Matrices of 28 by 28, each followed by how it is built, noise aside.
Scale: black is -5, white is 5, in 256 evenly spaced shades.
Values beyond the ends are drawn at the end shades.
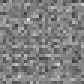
blocks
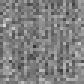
blocks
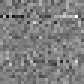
uneven rows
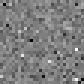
sparse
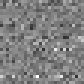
uneven rows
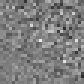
upper triangular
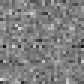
uneven rows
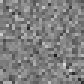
diagonal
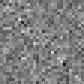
diagonal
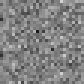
repeating rows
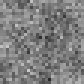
smooth
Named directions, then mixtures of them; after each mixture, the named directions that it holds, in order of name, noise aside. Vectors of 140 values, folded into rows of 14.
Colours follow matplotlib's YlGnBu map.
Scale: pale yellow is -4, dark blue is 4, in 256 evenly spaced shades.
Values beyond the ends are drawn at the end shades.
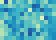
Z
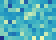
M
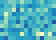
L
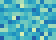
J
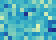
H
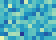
L, M.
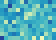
M.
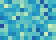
H, J.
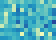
H, L.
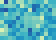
J, Z.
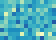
L.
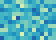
J.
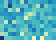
M.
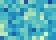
M, Z.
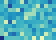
M.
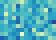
J, L.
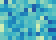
H, Z.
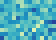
H, J.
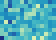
M.
